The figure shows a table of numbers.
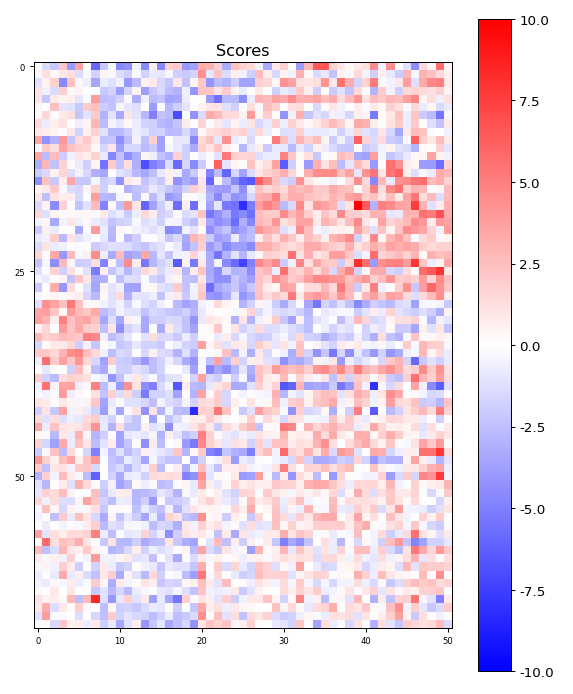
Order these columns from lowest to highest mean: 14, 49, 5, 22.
14, 22, 5, 49
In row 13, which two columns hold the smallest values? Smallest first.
23, 21
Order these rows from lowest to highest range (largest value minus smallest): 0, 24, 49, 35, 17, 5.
5, 49, 35, 0, 24, 17
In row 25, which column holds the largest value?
49
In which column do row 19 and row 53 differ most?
26
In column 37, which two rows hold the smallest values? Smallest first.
39, 36
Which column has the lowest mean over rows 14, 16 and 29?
25
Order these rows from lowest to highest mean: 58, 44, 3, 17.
58, 3, 17, 44
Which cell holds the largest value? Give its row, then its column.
17, 39
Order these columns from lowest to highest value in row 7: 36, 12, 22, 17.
17, 12, 22, 36
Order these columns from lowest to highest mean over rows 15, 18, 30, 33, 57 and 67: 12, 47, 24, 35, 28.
24, 12, 35, 28, 47
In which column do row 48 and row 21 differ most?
41
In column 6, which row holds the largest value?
33
